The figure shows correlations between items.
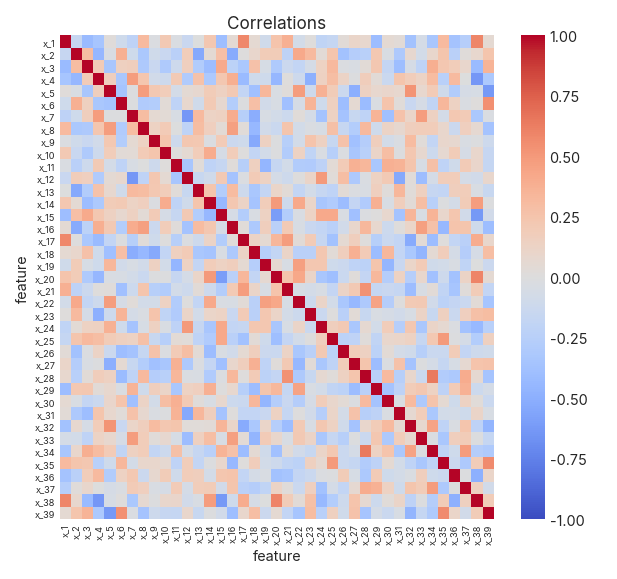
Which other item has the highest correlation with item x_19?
x_22
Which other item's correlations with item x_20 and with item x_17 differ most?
x_29
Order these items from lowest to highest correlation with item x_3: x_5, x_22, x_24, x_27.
x_5, x_22, x_27, x_24
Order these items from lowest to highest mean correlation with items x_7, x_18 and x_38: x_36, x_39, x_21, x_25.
x_36, x_25, x_21, x_39
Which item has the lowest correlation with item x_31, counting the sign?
x_12
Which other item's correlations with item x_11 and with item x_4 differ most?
x_38
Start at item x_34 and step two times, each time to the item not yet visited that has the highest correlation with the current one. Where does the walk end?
x_21
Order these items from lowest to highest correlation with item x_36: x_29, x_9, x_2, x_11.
x_2, x_11, x_9, x_29
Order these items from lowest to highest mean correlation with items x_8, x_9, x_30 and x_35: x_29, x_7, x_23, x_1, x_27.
x_27, x_29, x_7, x_23, x_1
